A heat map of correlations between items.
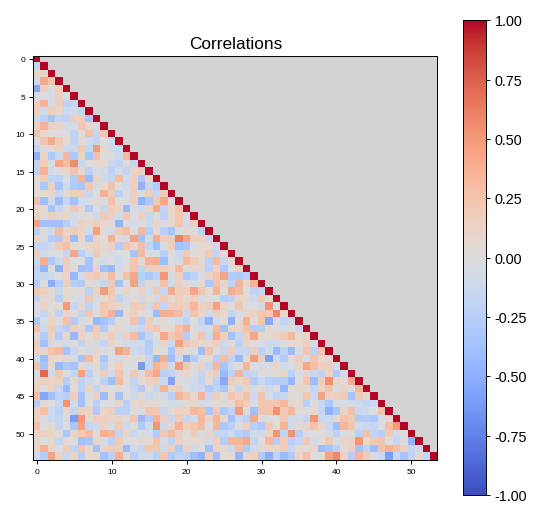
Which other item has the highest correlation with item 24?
19
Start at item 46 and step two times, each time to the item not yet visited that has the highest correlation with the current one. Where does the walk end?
33
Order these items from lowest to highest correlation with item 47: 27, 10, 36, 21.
36, 10, 21, 27
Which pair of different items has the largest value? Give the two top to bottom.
1, 42
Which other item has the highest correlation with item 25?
29
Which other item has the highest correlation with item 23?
8
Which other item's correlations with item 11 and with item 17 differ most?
34
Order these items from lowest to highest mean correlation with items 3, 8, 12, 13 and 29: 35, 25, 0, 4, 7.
0, 7, 35, 4, 25
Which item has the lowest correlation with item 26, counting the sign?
35
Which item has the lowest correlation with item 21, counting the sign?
53
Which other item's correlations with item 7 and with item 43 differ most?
51
